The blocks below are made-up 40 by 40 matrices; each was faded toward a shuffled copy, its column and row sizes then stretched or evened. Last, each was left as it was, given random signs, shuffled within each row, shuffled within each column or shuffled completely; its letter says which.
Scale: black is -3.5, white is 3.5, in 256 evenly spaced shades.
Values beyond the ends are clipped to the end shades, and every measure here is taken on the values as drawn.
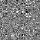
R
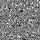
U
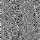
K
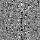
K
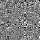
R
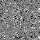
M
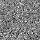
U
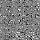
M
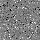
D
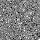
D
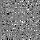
M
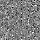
K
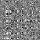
R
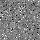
D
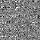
M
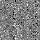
K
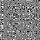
R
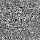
M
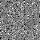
K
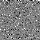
U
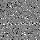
U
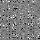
M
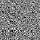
R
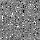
K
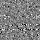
U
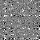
M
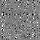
R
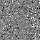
K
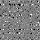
R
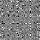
R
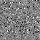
U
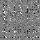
M
